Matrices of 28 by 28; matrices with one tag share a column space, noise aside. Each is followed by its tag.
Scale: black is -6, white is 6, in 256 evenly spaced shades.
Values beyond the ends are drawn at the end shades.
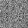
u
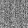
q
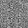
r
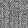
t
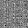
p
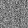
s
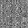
q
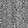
r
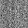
u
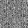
q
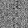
s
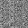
p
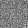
s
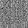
t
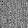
r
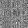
t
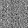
p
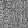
s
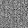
s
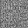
u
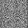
u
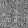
s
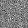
s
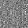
t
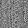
t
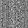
u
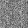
t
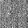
q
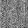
q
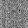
u
